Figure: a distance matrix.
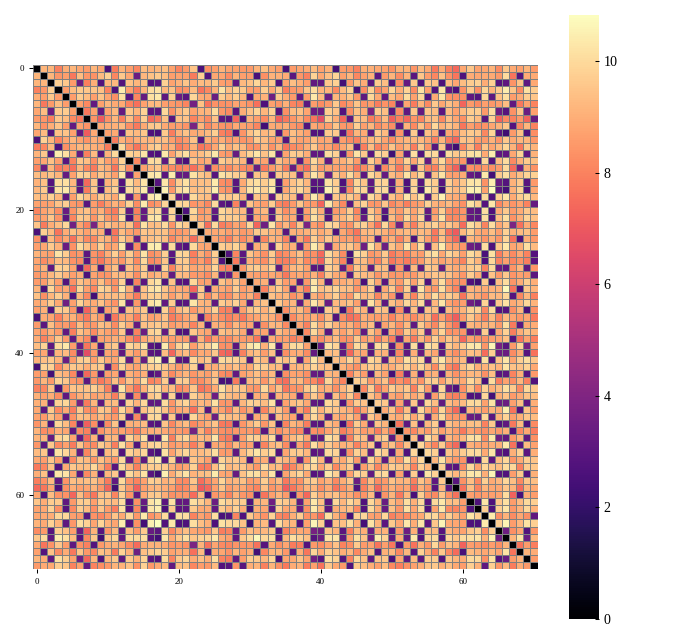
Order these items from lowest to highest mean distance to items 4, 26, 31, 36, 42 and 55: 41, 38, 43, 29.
41, 29, 38, 43
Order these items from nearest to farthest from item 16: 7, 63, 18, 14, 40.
40, 7, 63, 14, 18
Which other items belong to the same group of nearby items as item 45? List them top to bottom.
3, 11, 56, 58, 59
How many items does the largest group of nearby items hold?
19
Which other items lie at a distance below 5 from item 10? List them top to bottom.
0, 23, 35, 42
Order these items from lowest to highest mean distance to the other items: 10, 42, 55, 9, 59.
9, 55, 59, 10, 42
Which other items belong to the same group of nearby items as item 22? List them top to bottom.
5, 8, 32, 38, 51, 67
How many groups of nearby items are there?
7
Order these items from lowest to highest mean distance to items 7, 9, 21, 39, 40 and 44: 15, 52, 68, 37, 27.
52, 27, 37, 15, 68
